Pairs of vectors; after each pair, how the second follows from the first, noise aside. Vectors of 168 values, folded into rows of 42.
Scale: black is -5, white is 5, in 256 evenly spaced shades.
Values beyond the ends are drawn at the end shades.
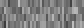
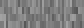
negated, shrunk.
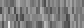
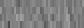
negated, shrunk.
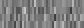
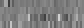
reversed, partly zeroed.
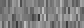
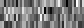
reversed, scaled up.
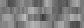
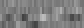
negated, partly zeroed.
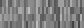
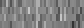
partly zeroed.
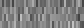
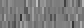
negated, partly zeroed.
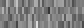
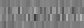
reversed, partly zeroed.
